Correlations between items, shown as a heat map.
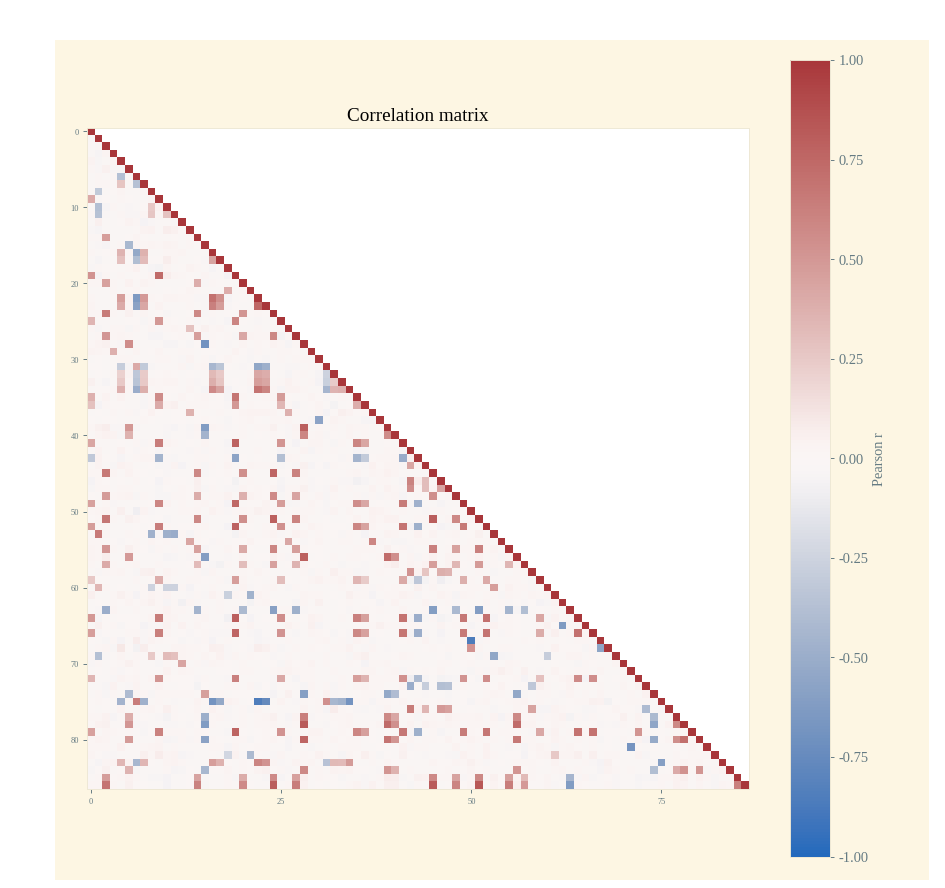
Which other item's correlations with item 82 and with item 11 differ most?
53
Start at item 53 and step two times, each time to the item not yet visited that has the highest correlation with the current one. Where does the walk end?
60
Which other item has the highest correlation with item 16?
22
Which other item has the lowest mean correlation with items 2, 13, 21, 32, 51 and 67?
63
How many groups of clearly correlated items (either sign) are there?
14
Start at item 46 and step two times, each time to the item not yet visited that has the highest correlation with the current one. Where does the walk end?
76
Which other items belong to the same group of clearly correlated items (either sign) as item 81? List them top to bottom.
71
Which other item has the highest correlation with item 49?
19
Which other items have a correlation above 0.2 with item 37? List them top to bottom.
13, 26, 54
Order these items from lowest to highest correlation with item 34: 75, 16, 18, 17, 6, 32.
75, 6, 18, 32, 17, 16
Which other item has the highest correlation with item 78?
28
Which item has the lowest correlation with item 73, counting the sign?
42
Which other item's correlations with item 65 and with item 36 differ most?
62
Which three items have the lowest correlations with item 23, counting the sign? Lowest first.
75, 6, 31
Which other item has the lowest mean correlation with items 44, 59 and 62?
65
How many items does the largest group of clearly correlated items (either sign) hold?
15
